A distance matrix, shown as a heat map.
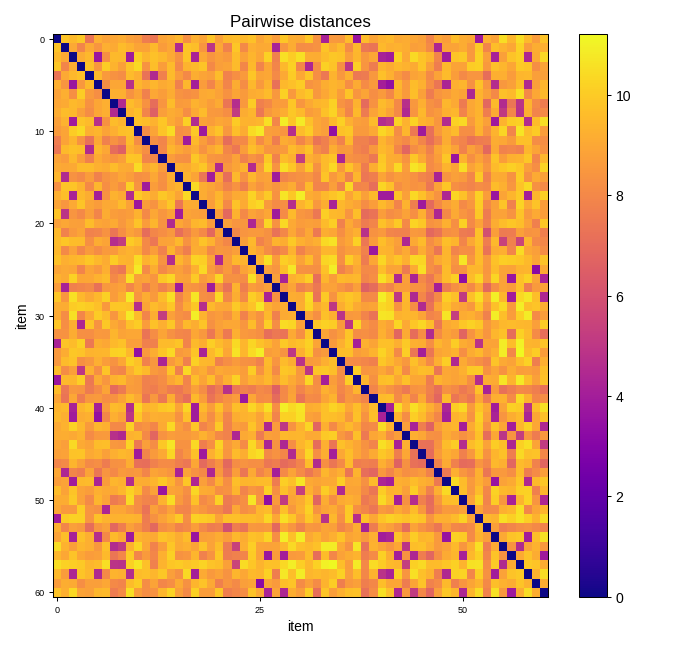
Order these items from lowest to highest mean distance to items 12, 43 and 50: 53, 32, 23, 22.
22, 53, 32, 23
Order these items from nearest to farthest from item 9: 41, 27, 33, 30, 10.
41, 27, 33, 10, 30
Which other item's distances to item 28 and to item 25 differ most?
59
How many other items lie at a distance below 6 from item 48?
8
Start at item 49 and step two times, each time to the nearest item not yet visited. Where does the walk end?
35
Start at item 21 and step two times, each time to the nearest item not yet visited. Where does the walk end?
53
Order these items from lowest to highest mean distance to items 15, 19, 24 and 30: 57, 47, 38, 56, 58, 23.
47, 38, 23, 56, 58, 57
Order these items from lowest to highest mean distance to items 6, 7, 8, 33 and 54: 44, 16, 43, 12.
43, 12, 16, 44
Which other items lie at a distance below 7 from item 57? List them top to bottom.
7, 8, 22, 43, 55
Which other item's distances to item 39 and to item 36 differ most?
23
